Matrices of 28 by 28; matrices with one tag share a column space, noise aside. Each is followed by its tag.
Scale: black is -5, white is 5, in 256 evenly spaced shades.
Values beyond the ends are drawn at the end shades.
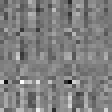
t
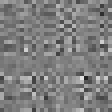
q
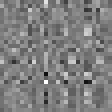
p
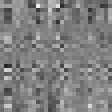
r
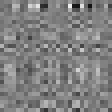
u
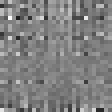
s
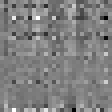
s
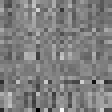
t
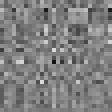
p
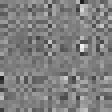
q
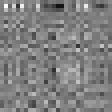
u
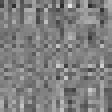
r
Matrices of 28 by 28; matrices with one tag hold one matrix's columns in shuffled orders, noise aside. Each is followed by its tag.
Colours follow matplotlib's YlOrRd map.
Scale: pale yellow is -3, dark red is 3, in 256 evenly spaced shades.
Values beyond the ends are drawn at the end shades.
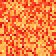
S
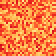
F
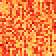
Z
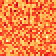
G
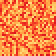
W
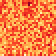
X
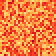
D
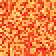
D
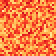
F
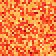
G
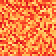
F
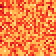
W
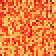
X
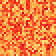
W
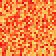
W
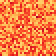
G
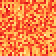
W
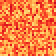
W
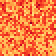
S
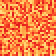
W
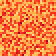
G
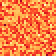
G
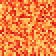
S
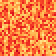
Z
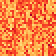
Z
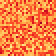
G
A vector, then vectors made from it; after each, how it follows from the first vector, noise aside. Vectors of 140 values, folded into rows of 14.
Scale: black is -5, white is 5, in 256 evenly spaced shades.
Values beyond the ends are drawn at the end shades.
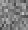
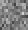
copied.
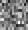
wrapped around, scaled up.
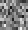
wrapped around, scaled up.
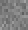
negated, shrunk.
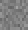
wrapped around, shrunk.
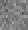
negated, shrunk.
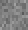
negated, shrunk.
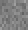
negated, shrunk.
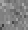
partly zeroed.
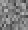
copied.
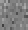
partly zeroed.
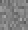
wrapped around, shrunk.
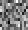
wrapped around, scaled up.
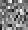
wrapped around, scaled up.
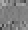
partly zeroed.
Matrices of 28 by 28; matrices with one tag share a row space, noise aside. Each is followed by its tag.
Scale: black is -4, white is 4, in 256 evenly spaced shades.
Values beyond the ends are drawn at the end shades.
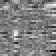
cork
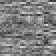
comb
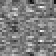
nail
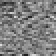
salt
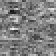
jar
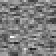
jar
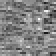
comb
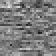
comb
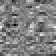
nail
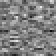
jar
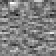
jar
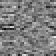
salt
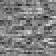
comb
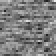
comb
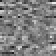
salt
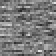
comb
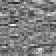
jar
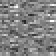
jar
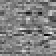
comb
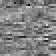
comb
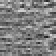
comb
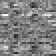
cork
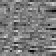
cork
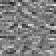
salt
